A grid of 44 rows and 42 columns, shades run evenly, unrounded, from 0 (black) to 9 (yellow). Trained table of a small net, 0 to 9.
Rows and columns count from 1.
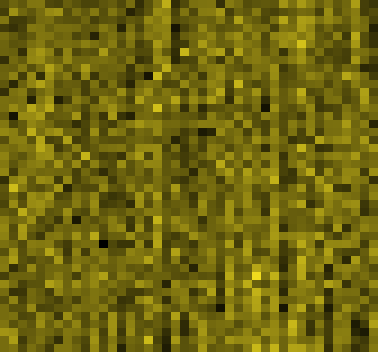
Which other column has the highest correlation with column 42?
20
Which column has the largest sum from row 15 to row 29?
31
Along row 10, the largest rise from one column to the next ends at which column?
18
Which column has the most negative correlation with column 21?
15
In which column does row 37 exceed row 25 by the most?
29
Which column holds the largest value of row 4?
34
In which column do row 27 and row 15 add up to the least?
2
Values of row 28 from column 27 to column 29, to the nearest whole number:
4 5 5
